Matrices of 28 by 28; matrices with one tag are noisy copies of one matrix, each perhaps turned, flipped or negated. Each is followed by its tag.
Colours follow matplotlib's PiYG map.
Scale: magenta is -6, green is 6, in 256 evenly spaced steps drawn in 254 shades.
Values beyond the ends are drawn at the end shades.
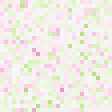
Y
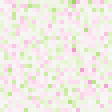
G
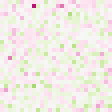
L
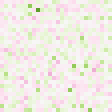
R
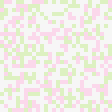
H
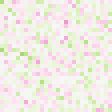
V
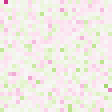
H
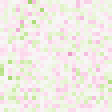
Y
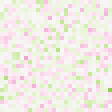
R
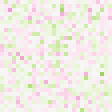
H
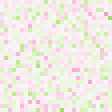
H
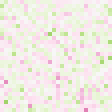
Y
